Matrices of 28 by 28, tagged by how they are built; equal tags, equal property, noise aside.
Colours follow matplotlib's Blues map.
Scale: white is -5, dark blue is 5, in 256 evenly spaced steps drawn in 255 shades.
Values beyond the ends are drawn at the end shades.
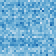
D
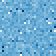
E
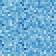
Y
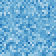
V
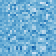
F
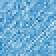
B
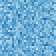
Y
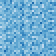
Y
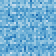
D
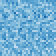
V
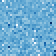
E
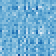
F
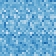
V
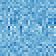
F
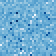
E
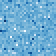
E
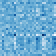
F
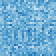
D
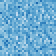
Y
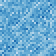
B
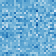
F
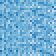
Y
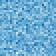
Y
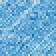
B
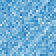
B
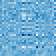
F
